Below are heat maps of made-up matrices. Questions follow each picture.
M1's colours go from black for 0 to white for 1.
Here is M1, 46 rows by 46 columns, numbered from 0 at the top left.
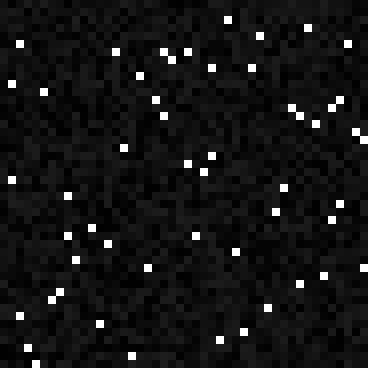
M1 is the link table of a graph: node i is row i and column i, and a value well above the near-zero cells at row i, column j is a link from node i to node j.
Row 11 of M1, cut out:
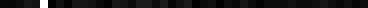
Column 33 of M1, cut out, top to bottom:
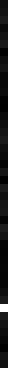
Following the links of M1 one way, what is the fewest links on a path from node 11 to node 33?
5
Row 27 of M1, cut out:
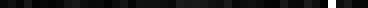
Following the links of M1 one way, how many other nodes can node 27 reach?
8
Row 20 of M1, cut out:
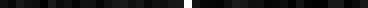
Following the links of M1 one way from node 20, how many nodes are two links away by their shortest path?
1
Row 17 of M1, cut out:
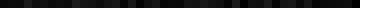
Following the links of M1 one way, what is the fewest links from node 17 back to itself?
5
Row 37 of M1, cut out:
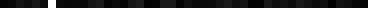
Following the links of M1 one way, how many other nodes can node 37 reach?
5
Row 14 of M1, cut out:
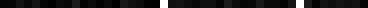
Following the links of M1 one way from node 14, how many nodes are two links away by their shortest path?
2
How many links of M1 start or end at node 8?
4
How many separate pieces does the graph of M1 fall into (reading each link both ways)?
6
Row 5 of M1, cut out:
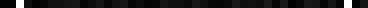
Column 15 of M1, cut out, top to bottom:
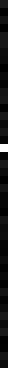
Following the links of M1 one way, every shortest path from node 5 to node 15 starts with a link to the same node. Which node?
node 43
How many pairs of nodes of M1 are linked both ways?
1
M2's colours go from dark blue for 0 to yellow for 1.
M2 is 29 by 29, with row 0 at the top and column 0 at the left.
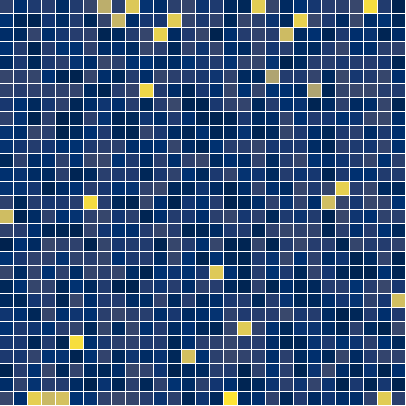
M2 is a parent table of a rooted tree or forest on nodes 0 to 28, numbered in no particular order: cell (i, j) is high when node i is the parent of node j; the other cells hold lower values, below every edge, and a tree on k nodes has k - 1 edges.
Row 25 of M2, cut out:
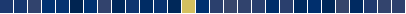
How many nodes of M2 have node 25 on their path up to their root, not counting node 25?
10
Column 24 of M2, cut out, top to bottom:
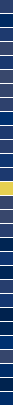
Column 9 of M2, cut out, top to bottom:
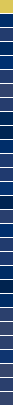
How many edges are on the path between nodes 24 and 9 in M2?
5
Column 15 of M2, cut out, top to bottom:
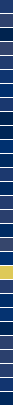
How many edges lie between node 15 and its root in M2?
5
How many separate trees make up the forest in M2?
3
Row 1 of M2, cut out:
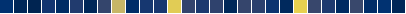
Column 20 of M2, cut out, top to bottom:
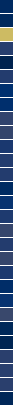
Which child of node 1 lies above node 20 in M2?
21
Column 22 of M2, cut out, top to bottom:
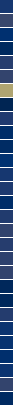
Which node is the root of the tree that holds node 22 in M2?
14
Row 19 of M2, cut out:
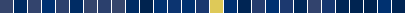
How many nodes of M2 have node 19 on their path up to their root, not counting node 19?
6
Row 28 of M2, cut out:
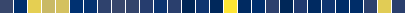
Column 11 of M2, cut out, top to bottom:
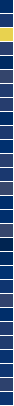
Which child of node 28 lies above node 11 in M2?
2
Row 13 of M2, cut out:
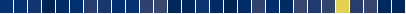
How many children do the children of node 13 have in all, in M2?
1
